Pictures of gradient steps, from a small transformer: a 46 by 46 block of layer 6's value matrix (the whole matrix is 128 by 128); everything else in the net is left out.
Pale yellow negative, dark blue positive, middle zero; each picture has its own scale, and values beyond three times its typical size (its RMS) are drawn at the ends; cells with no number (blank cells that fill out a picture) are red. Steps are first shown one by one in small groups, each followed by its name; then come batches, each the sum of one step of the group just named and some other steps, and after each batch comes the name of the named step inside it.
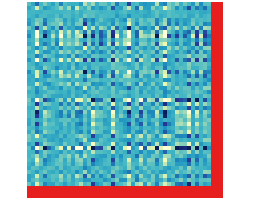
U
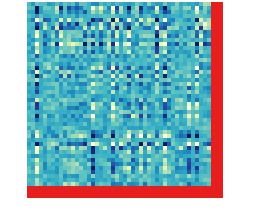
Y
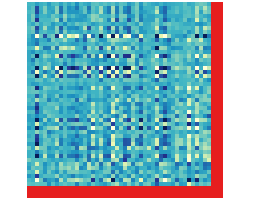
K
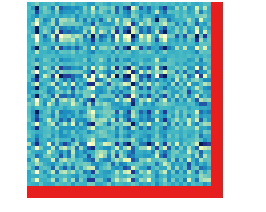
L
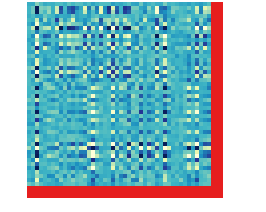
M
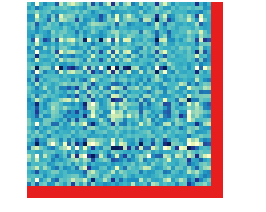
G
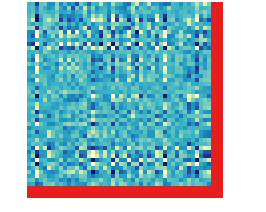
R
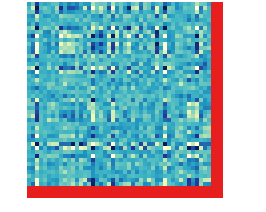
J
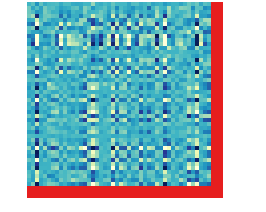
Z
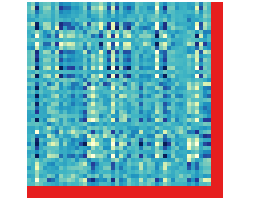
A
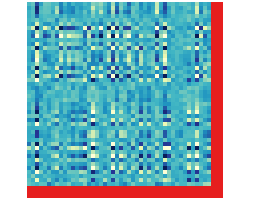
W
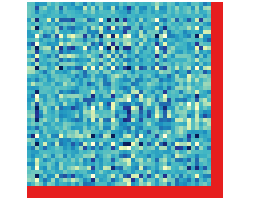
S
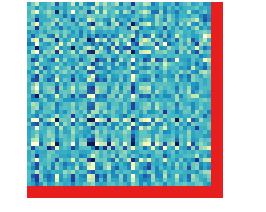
R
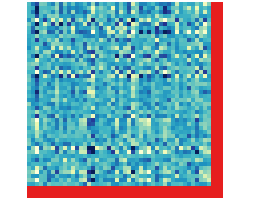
Y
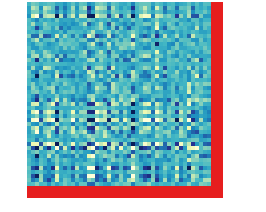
A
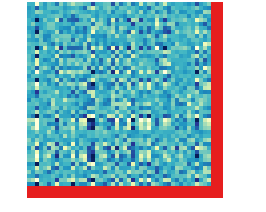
G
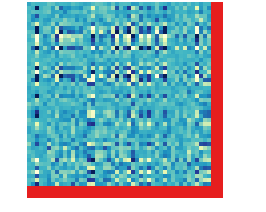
L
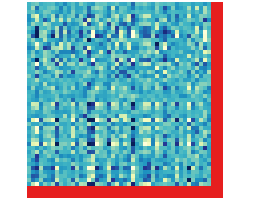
A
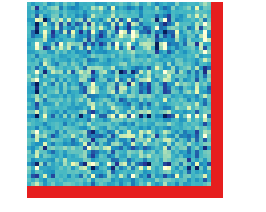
Y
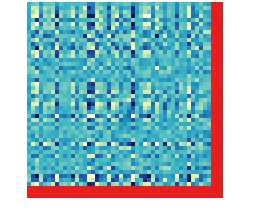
S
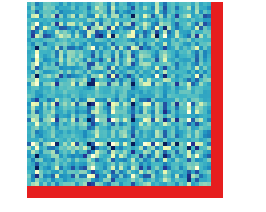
W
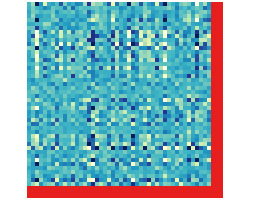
R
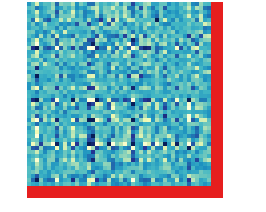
Y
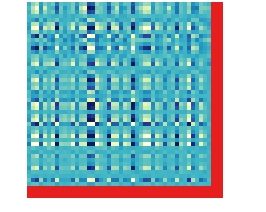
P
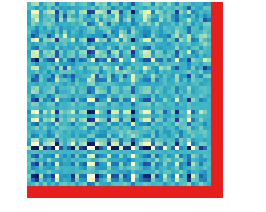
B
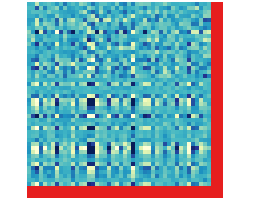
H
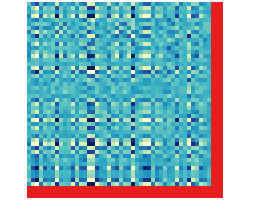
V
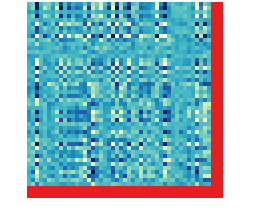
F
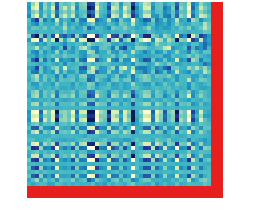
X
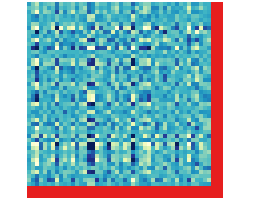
P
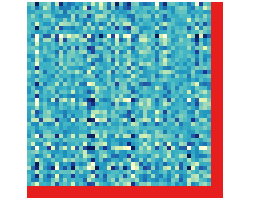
F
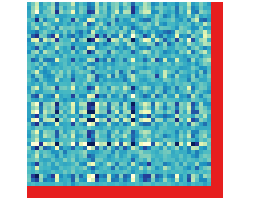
B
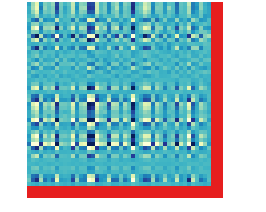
P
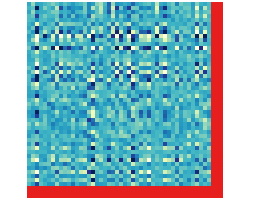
F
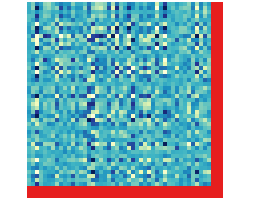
F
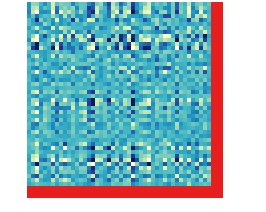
X
